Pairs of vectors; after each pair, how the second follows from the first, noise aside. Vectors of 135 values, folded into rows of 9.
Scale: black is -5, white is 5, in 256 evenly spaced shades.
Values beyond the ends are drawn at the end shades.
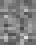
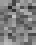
reversed, negated.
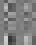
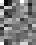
wrapped around, scaled up.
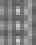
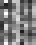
wrapped around, scaled up.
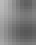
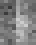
wrapped around.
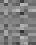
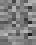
wrapped around.
